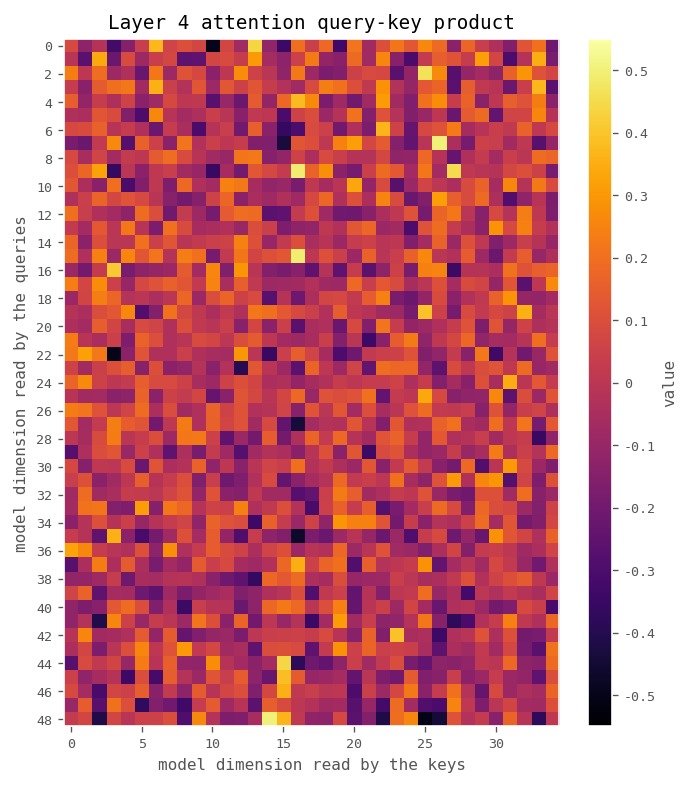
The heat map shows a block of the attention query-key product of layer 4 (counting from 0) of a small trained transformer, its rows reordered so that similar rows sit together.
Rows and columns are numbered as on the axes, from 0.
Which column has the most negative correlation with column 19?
13
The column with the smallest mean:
24
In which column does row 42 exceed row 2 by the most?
23
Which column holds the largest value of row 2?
25
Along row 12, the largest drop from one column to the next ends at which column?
14
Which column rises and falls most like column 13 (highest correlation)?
33
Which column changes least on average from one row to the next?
11
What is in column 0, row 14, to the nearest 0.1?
0.2
